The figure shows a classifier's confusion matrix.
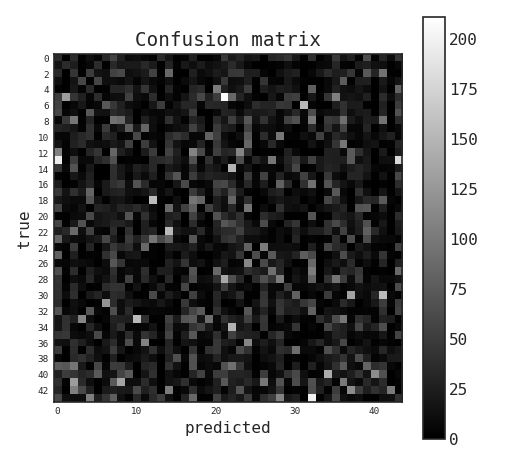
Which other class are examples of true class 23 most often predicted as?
12
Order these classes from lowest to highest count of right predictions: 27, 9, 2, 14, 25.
14, 2, 25, 9, 27
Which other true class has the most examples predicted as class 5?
40
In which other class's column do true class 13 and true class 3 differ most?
0
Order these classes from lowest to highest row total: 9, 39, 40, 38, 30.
38, 9, 30, 39, 40
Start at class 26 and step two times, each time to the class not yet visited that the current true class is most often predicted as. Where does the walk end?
11
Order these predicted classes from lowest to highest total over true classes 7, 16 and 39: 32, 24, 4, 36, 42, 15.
42, 15, 24, 4, 36, 32
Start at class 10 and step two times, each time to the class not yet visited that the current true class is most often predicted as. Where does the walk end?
21
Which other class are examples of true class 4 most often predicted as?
20
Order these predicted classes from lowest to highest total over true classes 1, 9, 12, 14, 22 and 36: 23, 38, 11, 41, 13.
13, 41, 38, 23, 11
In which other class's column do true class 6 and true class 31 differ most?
32
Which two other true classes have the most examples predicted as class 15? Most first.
38, 10
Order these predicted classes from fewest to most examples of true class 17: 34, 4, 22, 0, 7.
34, 7, 0, 22, 4
